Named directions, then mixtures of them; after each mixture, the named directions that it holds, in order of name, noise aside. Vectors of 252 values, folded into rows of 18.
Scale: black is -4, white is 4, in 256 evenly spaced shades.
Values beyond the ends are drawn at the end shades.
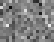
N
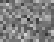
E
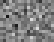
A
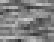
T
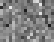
N.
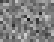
E, N.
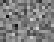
A.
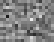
A, T.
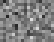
A.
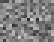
A, E.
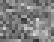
E, T.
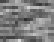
T.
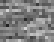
N, T.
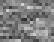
E, T.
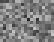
A, E.
